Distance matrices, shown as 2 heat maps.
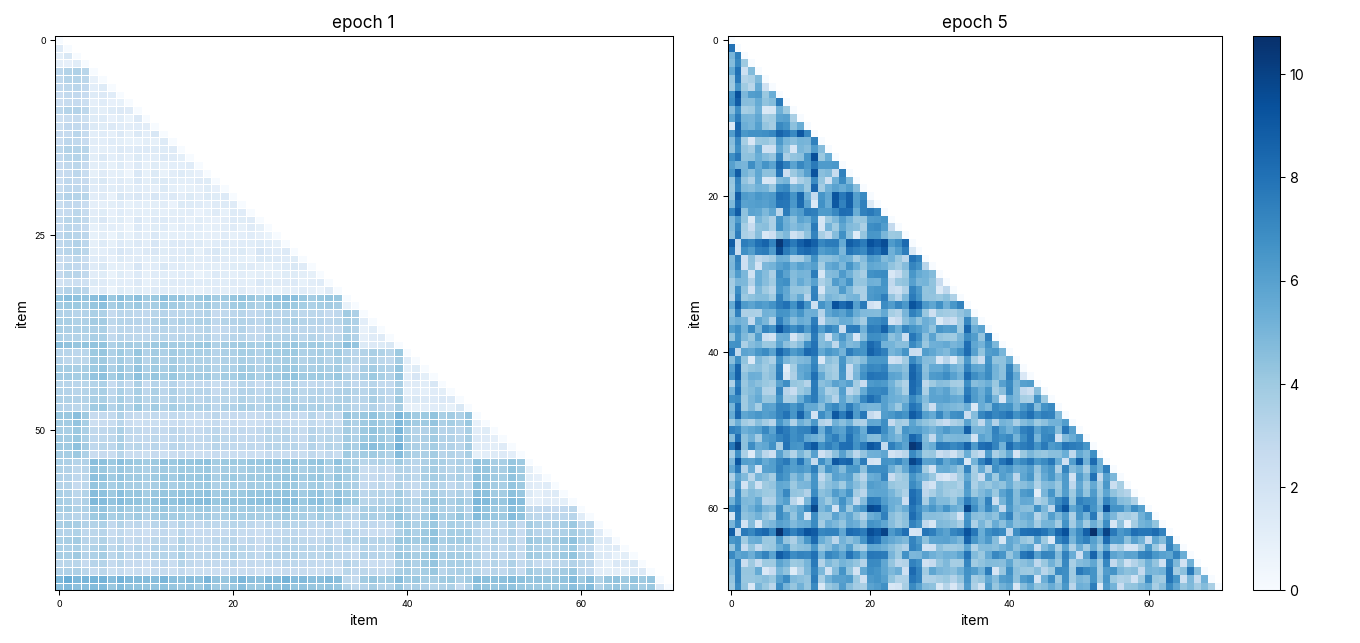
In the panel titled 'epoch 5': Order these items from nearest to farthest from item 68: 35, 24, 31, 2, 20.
2, 31, 24, 35, 20
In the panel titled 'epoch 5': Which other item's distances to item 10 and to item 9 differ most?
14
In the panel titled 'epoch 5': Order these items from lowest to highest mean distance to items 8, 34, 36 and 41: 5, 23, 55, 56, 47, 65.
23, 56, 5, 65, 47, 55
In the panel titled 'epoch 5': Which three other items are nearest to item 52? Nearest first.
22, 7, 2
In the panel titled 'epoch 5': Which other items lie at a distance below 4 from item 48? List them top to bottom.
12, 20, 21, 34, 54
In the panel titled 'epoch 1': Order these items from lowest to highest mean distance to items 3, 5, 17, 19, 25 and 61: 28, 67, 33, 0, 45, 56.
28, 0, 67, 45, 56, 33
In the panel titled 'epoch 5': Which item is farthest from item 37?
7
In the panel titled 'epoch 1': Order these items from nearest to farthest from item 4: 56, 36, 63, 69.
63, 36, 56, 69
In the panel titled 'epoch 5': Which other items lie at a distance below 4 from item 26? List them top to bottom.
1, 27, 40, 63
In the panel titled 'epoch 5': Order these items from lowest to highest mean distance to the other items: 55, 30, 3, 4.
3, 30, 4, 55
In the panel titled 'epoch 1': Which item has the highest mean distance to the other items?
69
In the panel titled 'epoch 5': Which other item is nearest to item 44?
58
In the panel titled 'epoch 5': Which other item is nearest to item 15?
60
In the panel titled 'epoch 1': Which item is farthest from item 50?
39
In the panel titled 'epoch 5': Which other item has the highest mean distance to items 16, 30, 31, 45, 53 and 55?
52
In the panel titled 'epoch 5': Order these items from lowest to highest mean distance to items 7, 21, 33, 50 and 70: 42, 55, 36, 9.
36, 9, 55, 42
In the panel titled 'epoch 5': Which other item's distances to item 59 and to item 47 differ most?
10
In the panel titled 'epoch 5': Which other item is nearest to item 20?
21
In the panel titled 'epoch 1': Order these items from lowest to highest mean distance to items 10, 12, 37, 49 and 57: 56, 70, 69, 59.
56, 59, 70, 69
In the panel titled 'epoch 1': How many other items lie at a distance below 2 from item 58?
5
